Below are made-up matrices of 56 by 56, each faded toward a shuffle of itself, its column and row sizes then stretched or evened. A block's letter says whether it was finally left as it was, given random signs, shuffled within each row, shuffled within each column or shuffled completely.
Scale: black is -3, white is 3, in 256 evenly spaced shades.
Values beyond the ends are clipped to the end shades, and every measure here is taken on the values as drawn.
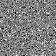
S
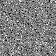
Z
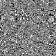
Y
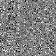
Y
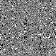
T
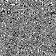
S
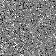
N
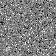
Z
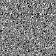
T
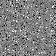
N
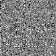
Y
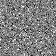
Z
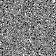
N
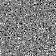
S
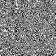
Y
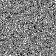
Z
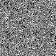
N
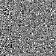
T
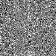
N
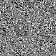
S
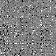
Y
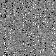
N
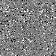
T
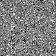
N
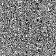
N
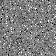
Z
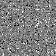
T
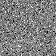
Z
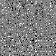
Y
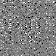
Y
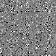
Y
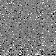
Y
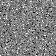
Z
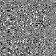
Y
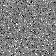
Z
